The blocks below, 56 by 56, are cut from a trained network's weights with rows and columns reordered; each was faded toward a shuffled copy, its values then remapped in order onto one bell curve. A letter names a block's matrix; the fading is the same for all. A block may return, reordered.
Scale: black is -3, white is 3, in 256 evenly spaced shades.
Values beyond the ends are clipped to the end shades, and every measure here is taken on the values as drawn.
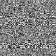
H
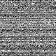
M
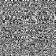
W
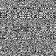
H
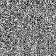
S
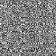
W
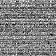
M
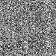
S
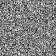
S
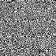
H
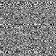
H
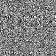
S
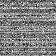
M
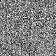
S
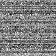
M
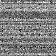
M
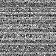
M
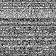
M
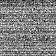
M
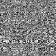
H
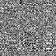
W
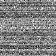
M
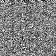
S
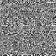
W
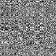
W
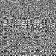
W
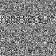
H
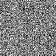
S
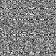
H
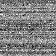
M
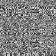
H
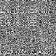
W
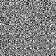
W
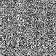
S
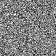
S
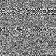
H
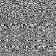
H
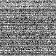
M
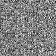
S
